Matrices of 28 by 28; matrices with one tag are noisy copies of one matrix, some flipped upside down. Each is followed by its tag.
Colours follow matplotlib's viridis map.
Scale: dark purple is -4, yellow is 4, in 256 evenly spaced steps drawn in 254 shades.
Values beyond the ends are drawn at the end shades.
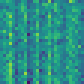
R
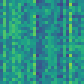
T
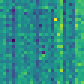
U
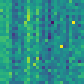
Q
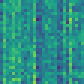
T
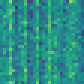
R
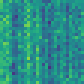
Q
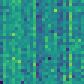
T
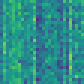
T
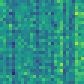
U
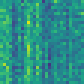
Q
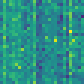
T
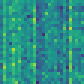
T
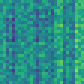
U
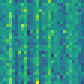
R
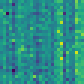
U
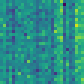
U
